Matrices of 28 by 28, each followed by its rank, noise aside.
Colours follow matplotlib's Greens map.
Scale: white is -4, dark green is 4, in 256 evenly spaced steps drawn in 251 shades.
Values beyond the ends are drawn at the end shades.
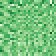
three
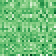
three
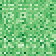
four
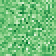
eight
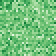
eight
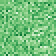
six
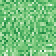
six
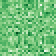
four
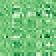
three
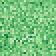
eight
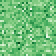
eight
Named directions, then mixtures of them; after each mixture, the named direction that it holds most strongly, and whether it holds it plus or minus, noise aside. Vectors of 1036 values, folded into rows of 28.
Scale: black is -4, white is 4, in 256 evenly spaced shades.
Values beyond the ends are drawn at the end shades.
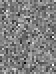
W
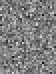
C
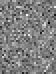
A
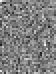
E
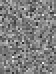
C, minus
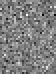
A, plus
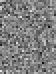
E, plus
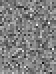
C, plus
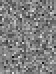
C, plus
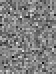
C, plus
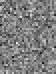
C, plus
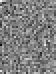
E, plus
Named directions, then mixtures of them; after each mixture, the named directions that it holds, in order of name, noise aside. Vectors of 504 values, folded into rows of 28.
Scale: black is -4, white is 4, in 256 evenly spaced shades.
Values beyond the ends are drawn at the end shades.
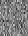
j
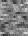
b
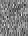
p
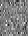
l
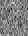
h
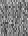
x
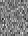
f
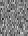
f, h.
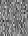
j.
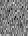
h.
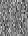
j, x.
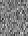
f.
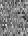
b, f, l.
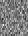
f.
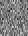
f, h.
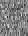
p.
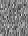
p.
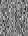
j, p, x.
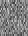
h, j, l.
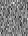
h, j, x.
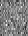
l.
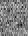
b, h, j.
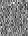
h, j, x.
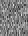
p.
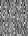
j, l.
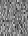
j.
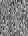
f, j, x.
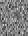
f, x.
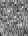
b, h.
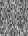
f, h.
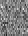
b, f, x.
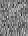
p.
